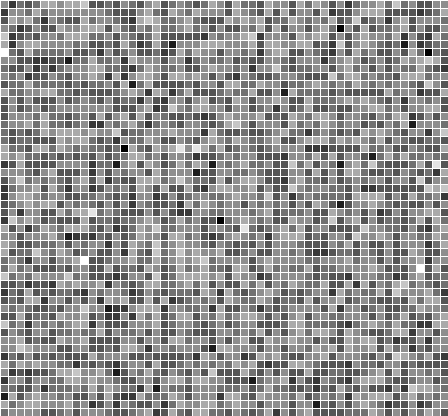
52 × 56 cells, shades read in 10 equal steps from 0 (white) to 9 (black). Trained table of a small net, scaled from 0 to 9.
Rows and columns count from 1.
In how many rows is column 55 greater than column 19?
18
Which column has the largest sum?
21
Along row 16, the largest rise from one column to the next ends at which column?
52
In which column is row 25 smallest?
34
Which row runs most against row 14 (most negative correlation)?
12
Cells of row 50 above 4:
24
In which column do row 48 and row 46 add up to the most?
44
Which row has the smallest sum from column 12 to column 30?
33
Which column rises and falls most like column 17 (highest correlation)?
1
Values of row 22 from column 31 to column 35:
5 4 5 6 6
